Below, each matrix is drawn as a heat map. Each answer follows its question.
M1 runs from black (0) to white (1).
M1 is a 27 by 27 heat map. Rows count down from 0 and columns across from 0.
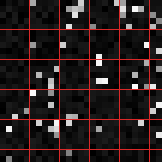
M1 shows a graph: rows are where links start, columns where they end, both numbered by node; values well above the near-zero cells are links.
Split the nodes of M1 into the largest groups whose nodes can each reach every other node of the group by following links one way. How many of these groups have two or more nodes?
1
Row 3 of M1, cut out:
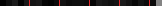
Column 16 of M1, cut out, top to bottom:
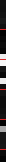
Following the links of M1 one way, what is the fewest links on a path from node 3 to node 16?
4
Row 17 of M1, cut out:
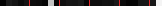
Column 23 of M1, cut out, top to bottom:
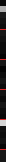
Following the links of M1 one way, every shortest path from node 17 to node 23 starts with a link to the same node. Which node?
node 26
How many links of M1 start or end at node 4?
5
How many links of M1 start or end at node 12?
5
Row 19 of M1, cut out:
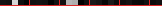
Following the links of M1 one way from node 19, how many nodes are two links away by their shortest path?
6
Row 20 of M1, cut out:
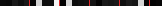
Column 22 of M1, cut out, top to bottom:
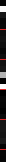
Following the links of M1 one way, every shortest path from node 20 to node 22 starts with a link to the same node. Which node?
node 11
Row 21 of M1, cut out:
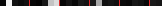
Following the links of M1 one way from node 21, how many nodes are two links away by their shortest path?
7
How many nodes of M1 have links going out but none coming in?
5
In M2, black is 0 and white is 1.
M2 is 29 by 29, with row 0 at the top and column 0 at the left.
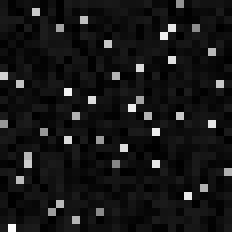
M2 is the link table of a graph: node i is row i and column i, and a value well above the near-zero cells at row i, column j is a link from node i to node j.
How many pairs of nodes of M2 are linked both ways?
5
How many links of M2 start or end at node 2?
3
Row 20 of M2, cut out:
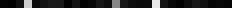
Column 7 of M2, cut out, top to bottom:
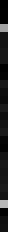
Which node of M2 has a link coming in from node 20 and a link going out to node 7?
node 3
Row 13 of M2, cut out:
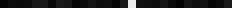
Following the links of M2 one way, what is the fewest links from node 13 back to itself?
3
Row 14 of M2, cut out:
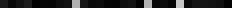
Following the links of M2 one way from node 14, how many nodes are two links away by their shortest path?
3
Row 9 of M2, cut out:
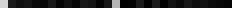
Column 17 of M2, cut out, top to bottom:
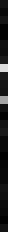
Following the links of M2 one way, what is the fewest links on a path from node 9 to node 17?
6
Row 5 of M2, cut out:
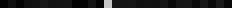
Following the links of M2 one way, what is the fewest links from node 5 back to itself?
3
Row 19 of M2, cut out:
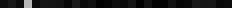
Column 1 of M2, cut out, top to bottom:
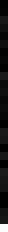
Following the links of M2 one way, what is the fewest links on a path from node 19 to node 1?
4
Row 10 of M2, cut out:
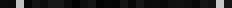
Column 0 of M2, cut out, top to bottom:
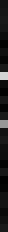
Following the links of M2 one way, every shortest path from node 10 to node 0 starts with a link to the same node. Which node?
node 27
